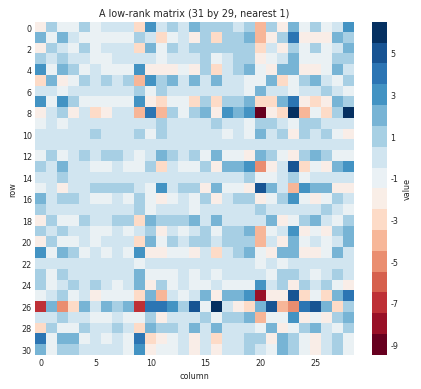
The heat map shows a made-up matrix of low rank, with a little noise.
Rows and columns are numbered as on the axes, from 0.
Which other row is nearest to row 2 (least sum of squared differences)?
20
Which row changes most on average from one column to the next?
26
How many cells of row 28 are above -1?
21
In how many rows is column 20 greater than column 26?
7
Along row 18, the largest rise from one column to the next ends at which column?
10
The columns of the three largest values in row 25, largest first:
23, 28, 19
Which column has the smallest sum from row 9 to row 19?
9
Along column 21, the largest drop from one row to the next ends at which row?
27
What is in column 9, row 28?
-3
